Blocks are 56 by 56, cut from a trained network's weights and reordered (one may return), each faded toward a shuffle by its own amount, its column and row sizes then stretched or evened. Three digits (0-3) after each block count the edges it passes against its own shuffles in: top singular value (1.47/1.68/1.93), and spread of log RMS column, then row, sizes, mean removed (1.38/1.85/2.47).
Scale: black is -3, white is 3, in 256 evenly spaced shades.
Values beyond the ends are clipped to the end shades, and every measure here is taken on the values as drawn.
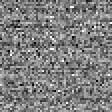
0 0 1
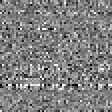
3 0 3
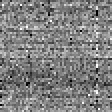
2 2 0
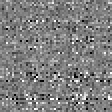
0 2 3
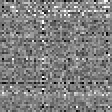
1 2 3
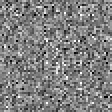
0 1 1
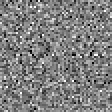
0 0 0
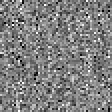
1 2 0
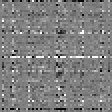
3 3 3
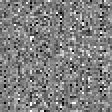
0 3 0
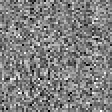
2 1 0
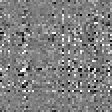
1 3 3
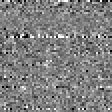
1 0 3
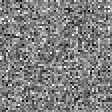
2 1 1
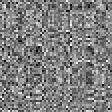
3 2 0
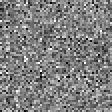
0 1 1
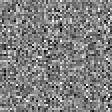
2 2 1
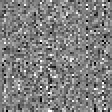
0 3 0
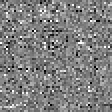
0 2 2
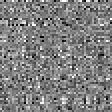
3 0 3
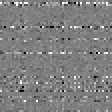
1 1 3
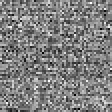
0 1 0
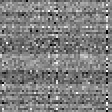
3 2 1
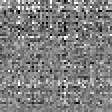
1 3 3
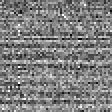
3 0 1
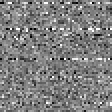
0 0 3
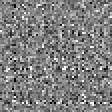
2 1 2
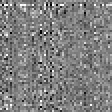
2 3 1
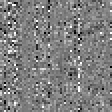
0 3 1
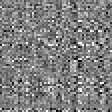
3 1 3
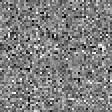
1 0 2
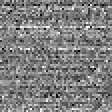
2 0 2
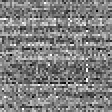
3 0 2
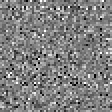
0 1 2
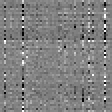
3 3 0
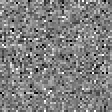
0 2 2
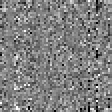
0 3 0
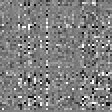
2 3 3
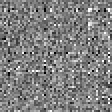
1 2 2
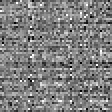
2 3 0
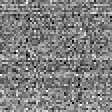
1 1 0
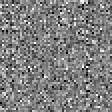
1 1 0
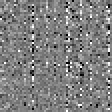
1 3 1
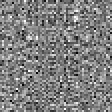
3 2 0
